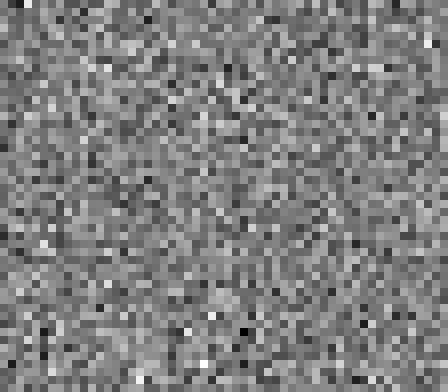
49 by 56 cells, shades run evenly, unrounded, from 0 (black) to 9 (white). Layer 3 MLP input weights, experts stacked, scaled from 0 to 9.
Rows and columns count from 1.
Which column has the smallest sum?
31
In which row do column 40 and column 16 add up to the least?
26
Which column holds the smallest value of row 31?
45
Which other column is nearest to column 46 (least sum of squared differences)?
53
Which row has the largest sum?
46
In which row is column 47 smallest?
15
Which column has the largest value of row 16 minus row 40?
28
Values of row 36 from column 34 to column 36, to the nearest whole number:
4 5 6
